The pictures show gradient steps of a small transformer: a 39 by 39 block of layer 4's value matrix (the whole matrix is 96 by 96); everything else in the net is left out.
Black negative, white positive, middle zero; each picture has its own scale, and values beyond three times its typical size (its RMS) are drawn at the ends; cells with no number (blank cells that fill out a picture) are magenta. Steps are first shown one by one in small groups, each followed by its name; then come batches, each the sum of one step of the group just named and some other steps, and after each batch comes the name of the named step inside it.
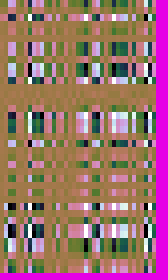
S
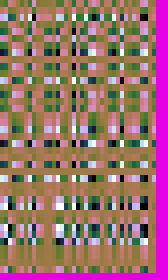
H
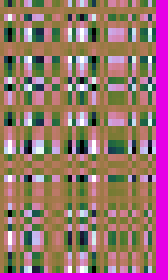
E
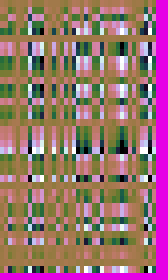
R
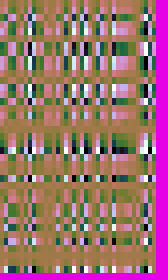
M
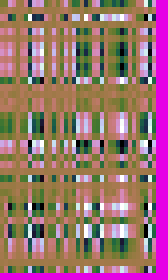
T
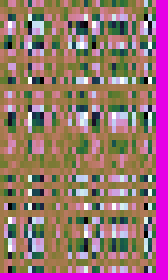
S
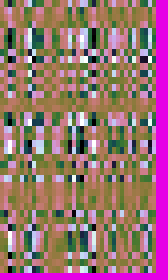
E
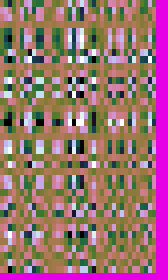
E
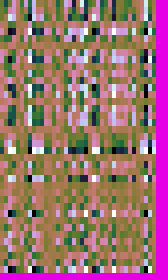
E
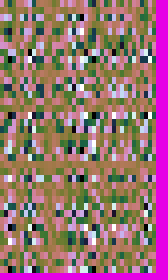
E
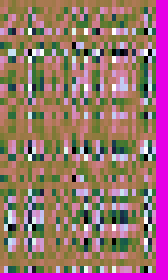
M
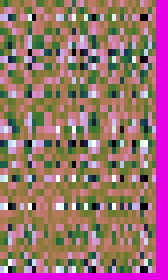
H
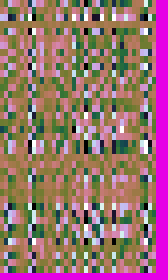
T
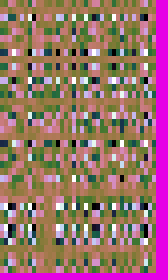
H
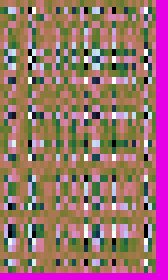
S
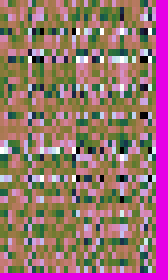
R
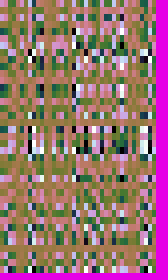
R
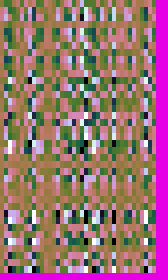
E
